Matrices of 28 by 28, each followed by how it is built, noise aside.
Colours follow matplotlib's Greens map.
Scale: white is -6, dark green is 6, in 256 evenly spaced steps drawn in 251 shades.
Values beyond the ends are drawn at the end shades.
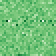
uneven rows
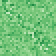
banded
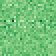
uneven rows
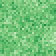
smooth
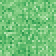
blocks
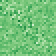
banded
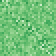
banded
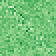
banded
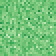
uneven rows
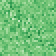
banded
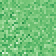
lower triangular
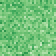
smooth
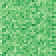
repeating rows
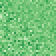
lower triangular
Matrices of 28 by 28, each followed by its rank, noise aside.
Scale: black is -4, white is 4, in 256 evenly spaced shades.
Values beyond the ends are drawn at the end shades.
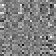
four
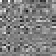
three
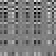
one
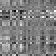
two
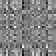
three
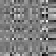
two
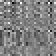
three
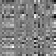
three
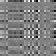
one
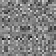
four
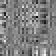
three
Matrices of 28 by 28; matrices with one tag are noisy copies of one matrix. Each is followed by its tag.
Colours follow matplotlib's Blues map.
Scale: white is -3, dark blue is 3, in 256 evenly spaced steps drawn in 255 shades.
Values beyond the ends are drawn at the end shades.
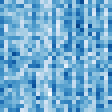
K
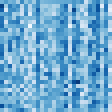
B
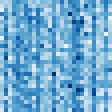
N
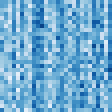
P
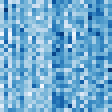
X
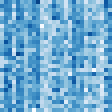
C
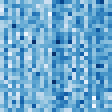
X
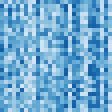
B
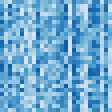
B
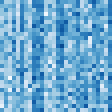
P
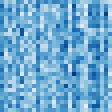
B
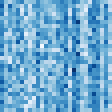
B
